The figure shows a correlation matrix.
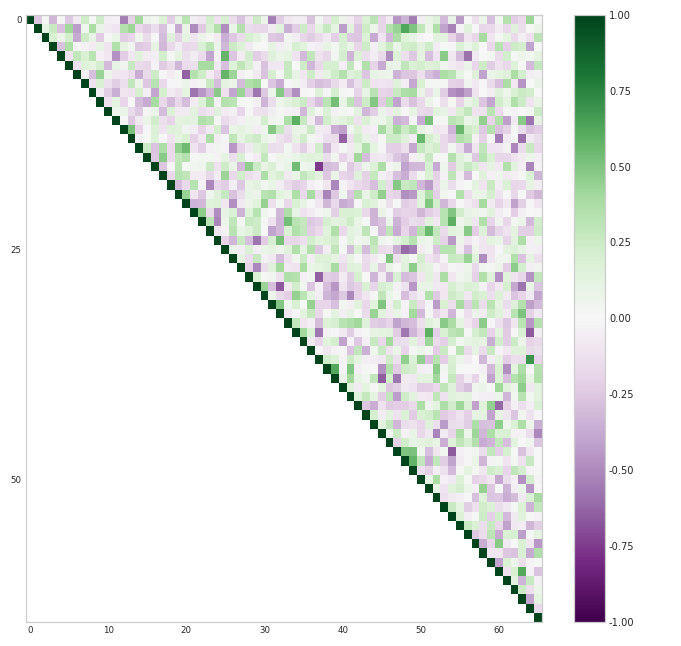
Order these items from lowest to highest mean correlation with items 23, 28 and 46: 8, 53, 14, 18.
8, 18, 14, 53
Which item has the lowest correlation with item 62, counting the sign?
14
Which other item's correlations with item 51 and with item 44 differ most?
58
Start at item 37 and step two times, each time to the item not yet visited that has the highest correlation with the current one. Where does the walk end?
0
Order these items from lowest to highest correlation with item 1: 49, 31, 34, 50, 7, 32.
34, 31, 7, 32, 50, 49
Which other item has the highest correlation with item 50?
13
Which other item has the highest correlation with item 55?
12
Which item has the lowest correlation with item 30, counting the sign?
41
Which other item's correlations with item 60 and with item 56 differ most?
63
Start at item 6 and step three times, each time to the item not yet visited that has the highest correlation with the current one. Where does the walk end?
53
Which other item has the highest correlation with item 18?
47
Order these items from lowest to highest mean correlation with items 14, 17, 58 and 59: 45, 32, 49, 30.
49, 45, 32, 30
